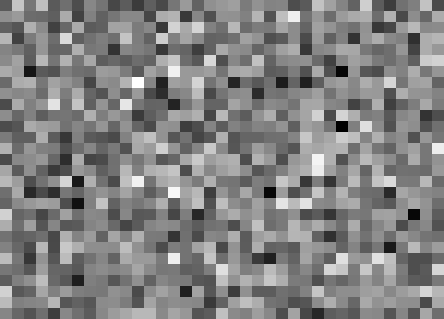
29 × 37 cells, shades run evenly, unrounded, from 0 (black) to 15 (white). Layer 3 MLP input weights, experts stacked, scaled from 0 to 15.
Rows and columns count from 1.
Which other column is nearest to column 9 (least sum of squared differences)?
21
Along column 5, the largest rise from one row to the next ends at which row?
19
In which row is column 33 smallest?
23
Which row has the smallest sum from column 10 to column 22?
5
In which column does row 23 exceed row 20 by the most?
35
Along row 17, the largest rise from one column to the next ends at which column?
8
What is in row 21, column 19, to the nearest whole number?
7
